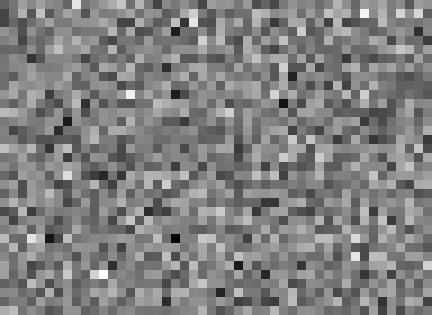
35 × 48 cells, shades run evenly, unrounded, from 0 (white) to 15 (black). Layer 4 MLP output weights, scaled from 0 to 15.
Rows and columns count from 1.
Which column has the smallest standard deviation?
24
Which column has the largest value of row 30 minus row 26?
34
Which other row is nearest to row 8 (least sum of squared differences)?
32
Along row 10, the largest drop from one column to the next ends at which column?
38
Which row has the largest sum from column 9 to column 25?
19
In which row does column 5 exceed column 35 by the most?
16
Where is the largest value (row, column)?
27, 20
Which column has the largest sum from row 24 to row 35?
7
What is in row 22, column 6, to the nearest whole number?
4
